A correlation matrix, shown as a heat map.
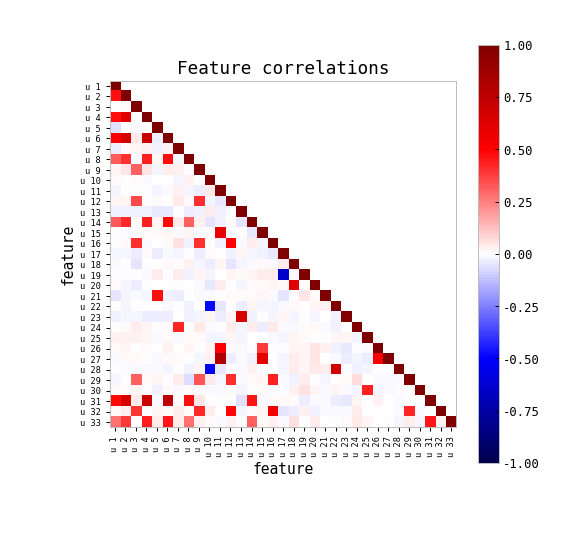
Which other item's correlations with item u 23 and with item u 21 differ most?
u 13
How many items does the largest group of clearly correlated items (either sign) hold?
8
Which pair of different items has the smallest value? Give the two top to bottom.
u 17, u 19
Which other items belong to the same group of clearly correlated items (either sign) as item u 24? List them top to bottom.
u 7
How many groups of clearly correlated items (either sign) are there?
10
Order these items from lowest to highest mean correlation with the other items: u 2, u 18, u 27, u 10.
u 10, u 18, u 27, u 2
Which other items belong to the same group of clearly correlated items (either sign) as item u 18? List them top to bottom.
u 20
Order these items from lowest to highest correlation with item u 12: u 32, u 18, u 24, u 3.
u 18, u 24, u 3, u 32
